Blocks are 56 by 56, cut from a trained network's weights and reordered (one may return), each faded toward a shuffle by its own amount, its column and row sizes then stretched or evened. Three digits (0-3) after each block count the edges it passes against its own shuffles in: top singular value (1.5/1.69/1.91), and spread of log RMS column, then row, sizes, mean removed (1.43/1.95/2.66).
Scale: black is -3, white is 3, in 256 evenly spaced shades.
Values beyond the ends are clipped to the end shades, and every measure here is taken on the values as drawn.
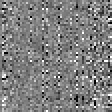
0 3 1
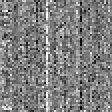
3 2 0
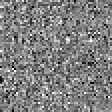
0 1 1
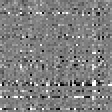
1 1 3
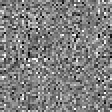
2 2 1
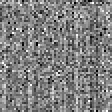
2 0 1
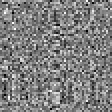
3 1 0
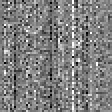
3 3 0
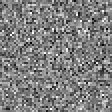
0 0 1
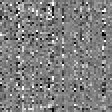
0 3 2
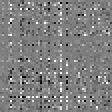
0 3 3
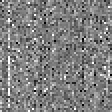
1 2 0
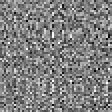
3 2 0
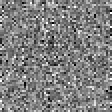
0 2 0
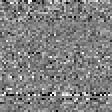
1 0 3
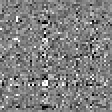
2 2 2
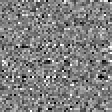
2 0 2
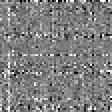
1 1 3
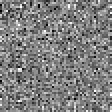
1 2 0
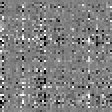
0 3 3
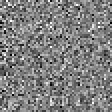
2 2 0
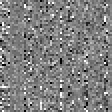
0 3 0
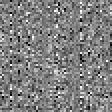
0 3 0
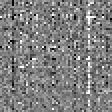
2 2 2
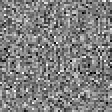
1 0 0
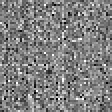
1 0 1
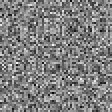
3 0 0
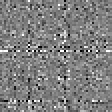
2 2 2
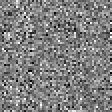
2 2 1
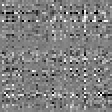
2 3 3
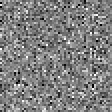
0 2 0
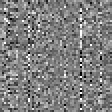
3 3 0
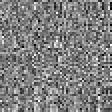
3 2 0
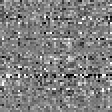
2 1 3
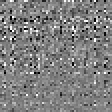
0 3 3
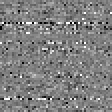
2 0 3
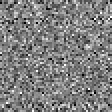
1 0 1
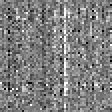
3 2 1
